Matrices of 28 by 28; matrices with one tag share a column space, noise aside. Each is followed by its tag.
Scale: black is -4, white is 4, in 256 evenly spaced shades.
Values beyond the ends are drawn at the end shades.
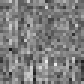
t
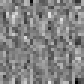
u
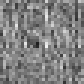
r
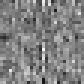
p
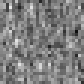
r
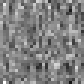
r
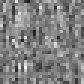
r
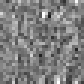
u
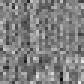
t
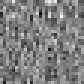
u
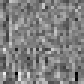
t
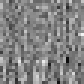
t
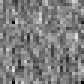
p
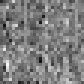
t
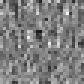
r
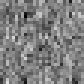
u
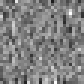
u
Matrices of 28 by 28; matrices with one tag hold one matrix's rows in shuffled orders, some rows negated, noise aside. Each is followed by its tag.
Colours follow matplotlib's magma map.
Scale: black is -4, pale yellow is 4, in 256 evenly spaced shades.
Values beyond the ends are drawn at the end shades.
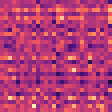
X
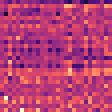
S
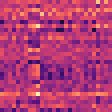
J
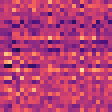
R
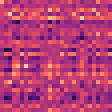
R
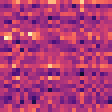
R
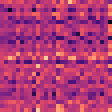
X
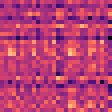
X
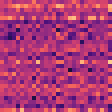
X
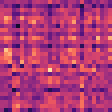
R
